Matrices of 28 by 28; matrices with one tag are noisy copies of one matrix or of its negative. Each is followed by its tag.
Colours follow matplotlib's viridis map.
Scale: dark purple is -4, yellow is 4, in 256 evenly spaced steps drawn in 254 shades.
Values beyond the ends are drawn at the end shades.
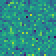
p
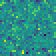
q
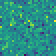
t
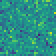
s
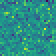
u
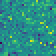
s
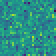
p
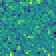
q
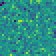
q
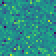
q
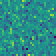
p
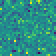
q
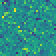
u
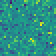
s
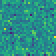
p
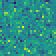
u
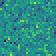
q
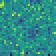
q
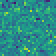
u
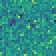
t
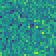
t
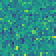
p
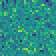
u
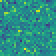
u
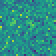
t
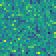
q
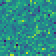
q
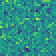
u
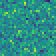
u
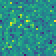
t
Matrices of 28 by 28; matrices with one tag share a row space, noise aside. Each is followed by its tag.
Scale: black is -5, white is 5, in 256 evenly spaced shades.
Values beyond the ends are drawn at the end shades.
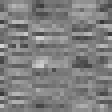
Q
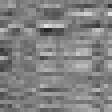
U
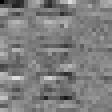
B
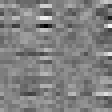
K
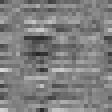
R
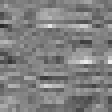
U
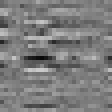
R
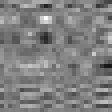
K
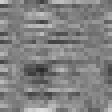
R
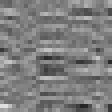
U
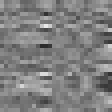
K
